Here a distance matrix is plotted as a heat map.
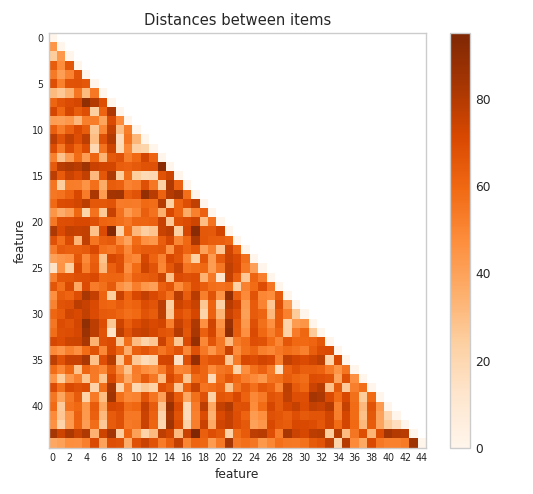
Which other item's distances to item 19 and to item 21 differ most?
4
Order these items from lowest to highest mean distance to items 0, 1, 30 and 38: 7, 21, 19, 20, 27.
19, 20, 27, 21, 7
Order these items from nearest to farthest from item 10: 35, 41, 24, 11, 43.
35, 11, 43, 24, 41
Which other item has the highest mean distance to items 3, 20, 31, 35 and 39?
17
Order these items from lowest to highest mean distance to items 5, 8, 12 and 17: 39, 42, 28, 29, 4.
39, 42, 4, 29, 28
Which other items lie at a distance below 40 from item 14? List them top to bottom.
18, 20, 26, 29, 30
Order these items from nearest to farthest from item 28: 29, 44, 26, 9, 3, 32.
32, 29, 26, 44, 9, 3
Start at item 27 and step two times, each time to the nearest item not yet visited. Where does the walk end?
22
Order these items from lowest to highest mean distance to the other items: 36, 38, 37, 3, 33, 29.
37, 36, 38, 33, 29, 3
